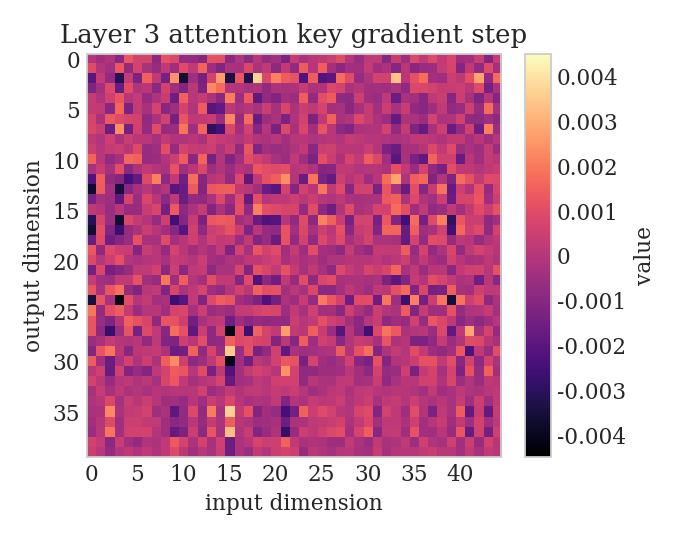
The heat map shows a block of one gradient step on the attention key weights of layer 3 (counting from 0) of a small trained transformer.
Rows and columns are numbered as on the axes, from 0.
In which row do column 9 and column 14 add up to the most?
2
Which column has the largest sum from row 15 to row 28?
32
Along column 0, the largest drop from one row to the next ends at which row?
24
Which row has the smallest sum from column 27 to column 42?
7
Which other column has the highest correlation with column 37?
8
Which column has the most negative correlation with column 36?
25
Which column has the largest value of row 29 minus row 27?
15
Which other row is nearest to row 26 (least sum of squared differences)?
0
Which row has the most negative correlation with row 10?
12
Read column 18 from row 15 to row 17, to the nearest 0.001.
0.002 -0.002 0
